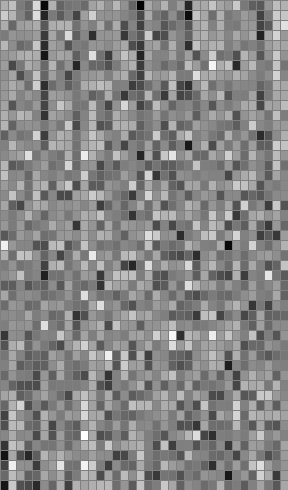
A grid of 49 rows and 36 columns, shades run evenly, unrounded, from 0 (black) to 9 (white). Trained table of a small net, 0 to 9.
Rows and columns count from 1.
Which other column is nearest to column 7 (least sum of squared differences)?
28
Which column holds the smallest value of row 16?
18
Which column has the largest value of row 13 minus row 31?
32
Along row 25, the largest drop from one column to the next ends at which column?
29
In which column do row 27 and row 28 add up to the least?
6
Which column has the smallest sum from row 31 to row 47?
1
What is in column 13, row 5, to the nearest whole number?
5
